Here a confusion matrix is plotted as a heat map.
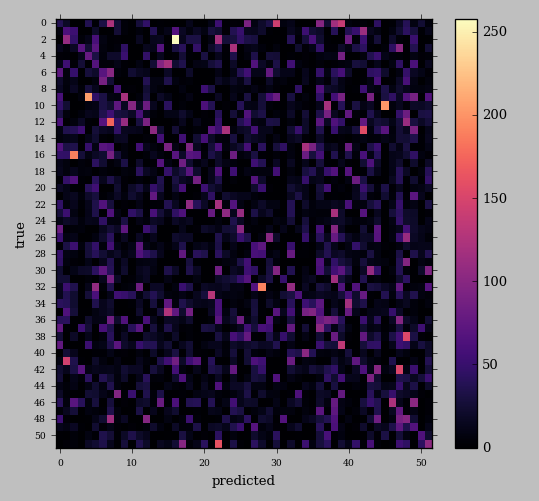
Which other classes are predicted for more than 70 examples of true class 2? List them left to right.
1, 16, 22, 40
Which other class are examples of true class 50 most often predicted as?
37
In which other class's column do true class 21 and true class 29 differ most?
48
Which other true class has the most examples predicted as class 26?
0
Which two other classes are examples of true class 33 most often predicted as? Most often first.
21, 42
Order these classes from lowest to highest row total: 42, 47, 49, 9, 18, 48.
47, 49, 18, 48, 42, 9
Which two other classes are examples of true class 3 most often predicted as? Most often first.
24, 47
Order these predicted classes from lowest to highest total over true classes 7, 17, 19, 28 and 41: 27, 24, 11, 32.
24, 11, 32, 27
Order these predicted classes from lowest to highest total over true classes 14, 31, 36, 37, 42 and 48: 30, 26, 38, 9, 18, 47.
30, 18, 9, 26, 38, 47
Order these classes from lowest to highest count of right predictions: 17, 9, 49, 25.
49, 17, 25, 9
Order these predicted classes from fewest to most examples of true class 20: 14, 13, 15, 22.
15, 22, 14, 13
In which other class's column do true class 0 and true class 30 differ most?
43
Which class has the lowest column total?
31
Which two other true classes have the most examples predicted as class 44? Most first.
42, 48
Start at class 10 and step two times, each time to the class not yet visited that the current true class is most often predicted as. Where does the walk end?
8
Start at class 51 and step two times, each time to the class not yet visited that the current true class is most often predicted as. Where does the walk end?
18
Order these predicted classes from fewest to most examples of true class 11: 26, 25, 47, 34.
25, 34, 47, 26
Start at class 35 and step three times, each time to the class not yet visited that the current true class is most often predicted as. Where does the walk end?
40
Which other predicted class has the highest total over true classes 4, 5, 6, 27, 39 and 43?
7
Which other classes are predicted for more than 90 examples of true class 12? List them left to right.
7, 9, 48
